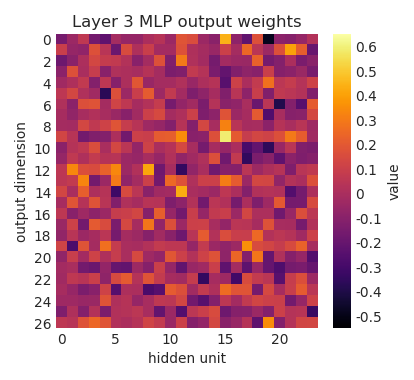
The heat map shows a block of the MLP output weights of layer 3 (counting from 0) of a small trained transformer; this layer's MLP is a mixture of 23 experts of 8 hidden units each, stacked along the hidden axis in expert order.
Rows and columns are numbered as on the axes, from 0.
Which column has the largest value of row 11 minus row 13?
3
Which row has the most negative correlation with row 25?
24
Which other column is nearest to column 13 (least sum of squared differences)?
16
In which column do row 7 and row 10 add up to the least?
19
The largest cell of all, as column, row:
15, 9
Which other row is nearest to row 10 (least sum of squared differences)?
11
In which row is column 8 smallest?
23
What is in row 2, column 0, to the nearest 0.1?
-0.2
